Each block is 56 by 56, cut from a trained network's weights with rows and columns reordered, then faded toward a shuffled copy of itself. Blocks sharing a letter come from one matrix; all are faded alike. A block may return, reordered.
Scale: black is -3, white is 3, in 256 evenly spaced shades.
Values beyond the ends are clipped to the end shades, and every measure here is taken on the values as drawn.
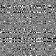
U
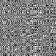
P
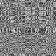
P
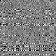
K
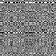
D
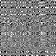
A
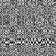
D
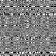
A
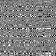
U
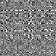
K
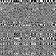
A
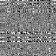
K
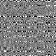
K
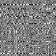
U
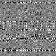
U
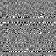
A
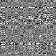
K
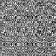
P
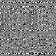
U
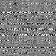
U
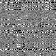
U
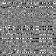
U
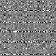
U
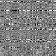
K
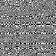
U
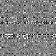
K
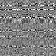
A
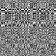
D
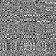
A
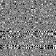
U
